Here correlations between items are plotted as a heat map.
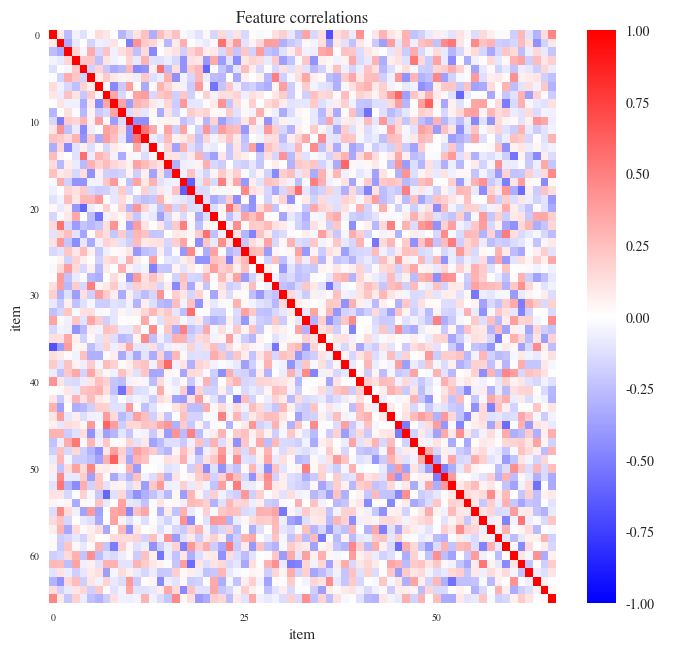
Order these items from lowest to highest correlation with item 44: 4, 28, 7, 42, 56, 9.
9, 4, 42, 56, 28, 7
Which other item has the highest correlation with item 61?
56
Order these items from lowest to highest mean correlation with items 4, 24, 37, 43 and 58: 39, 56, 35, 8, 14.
39, 35, 8, 56, 14
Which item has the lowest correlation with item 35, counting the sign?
58
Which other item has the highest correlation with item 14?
4
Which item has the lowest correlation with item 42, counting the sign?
24
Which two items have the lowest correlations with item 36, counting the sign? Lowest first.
0, 29
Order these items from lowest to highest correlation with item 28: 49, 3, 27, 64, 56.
64, 3, 27, 56, 49
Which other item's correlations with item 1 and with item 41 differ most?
10
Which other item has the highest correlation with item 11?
12
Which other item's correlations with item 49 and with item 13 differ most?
37
